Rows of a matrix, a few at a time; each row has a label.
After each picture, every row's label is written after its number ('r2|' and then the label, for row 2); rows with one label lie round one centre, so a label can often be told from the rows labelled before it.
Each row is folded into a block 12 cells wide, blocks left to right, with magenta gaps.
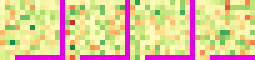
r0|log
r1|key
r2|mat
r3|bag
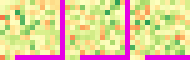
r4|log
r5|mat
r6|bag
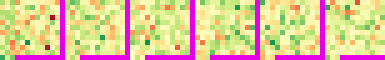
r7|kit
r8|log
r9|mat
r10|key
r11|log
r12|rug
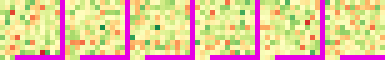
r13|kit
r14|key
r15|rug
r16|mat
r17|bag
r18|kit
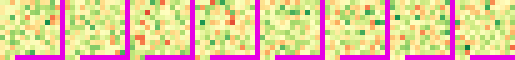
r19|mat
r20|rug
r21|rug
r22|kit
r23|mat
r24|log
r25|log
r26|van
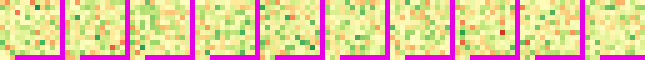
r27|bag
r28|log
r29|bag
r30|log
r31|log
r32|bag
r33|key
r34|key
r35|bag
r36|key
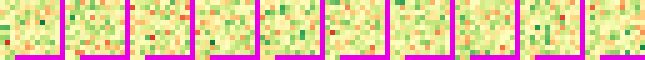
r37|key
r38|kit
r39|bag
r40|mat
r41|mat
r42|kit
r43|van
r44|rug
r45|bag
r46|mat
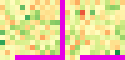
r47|bag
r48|mat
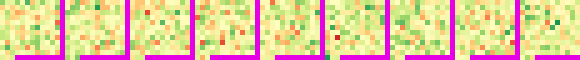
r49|key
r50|kit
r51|mat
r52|key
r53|mat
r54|rug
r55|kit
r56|key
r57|log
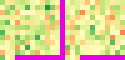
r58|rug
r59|bag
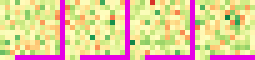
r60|mat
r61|mat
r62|bag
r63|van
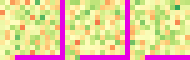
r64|log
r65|kit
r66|bag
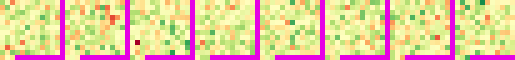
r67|mat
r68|bag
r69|key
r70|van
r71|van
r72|kit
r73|rug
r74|kit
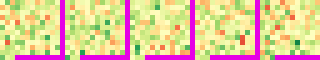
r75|key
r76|rug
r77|kit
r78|rug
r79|key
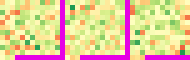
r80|bag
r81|log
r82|mat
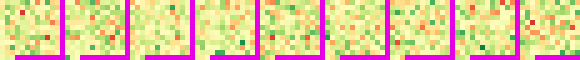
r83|rug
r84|rug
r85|rug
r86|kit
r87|rug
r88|key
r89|bag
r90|rug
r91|mat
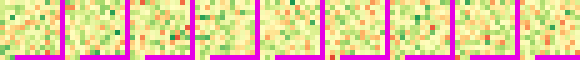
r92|van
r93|mat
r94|rug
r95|log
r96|van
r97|bag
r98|bag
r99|van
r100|log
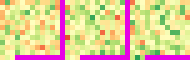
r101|mat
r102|bag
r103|van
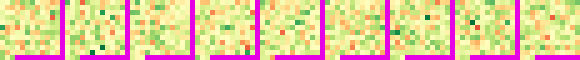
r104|kit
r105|kit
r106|kit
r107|rug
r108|log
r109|key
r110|bag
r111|log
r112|key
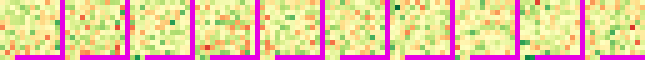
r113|bag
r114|log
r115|van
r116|mat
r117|bag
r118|key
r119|log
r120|rug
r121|kit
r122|bag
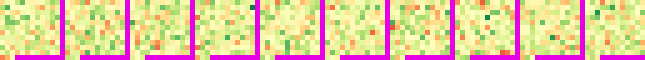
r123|log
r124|bag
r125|key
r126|key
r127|kit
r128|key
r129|bag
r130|van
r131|mat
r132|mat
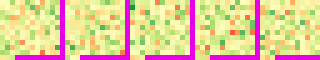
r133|kit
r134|key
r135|log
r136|bag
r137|rug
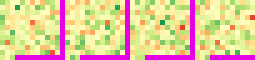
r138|key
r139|mat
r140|key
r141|mat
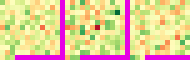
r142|log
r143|van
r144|rug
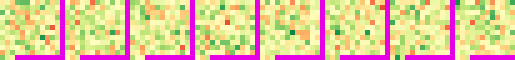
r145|rug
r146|log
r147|kit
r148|kit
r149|bag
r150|kit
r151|log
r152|key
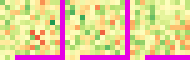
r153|kit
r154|bag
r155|log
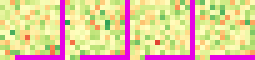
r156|key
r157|van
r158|mat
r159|key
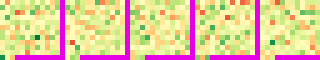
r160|rug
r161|van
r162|key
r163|kit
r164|log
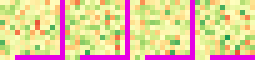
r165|bag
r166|rug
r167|mat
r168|kit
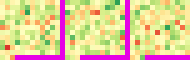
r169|bag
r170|key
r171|key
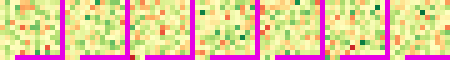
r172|log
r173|van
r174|mat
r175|key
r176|mat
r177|key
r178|rug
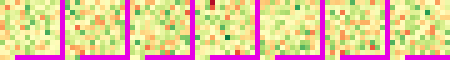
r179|mat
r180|kit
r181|mat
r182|kit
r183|bag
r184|kit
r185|bag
